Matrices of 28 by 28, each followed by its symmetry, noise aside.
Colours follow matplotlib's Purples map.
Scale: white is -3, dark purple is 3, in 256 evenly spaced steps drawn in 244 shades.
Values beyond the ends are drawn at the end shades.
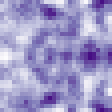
mirrored top to bottom.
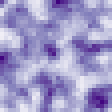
symmetric.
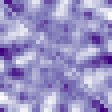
same after a half turn.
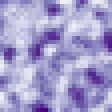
symmetric.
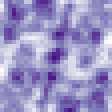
same after a half turn.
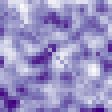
no symmetry.
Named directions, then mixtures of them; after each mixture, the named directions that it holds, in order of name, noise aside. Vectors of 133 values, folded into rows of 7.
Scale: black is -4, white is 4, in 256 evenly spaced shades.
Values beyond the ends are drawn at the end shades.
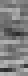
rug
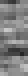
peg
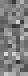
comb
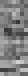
comb, rug.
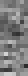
comb, rug.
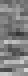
peg, rug.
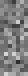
comb.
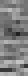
rug.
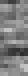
peg.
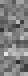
comb, peg.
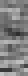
rug.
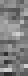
comb, rug.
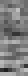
rug.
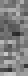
comb, rug.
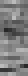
peg, rug.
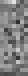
comb, peg.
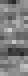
peg.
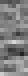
peg, rug.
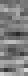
peg, rug.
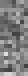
comb, rug.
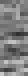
peg, rug.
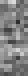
comb, peg.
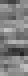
peg.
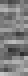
peg, rug.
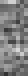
comb, peg.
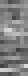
peg, rug.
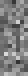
comb.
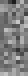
comb, peg.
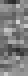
comb, peg.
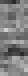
peg.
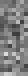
comb, rug.
